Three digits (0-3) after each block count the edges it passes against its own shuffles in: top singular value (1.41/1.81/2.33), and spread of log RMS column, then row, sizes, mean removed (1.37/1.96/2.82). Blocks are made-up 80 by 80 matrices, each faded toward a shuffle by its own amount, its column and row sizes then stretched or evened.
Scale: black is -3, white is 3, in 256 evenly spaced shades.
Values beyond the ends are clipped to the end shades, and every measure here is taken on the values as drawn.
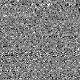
2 0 2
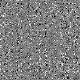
0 2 1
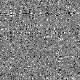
1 1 2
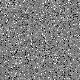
0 1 0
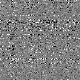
0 1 3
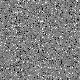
0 1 0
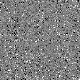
1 1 2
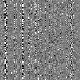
3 3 0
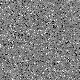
0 0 0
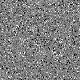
1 0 1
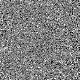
0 1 1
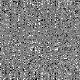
2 2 2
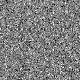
1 0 0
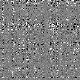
0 3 3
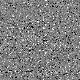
0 1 1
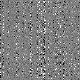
0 3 2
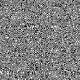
2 0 1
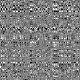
3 2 3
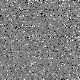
0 0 2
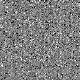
1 0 2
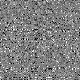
2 0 2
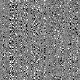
2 3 0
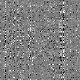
2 3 2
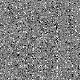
1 2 0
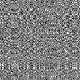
3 0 2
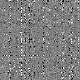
2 3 2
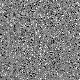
0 1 0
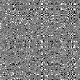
3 2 2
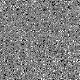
1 2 2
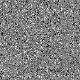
0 2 1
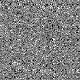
2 1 1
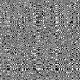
3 1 2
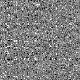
2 2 1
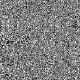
1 2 1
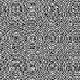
3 0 0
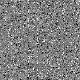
1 2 0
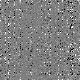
0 3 2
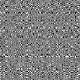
3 2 3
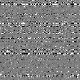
3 0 3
